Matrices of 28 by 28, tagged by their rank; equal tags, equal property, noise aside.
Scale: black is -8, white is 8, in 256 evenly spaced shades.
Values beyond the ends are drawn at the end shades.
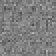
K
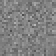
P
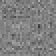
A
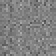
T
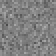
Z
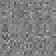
T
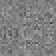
T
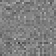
T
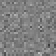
K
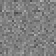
Z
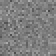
Z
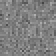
T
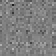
A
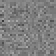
T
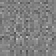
A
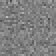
P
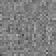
K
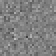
K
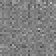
T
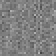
K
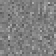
T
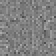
P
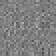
K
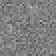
T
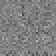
K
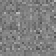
P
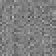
K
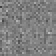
T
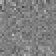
T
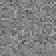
P
